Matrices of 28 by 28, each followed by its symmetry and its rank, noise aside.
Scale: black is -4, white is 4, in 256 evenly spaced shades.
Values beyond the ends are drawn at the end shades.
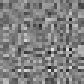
antisymmetric, rank four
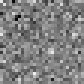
symmetric, rank six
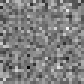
antisymmetric, rank six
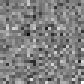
no symmetry, rank eight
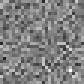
symmetric, rank eight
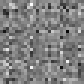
antisymmetric, rank four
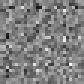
no symmetry, rank six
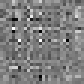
no symmetry, rank four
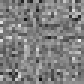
antisymmetric, rank eight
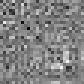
symmetric, rank six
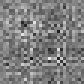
symmetric, rank four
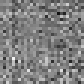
antisymmetric, rank eight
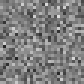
antisymmetric, rank eight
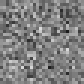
antisymmetric, rank six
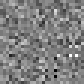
antisymmetric, rank six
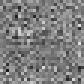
no symmetry, rank eight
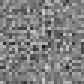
no symmetry, rank six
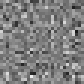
antisymmetric, rank six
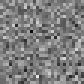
no symmetry, rank eight
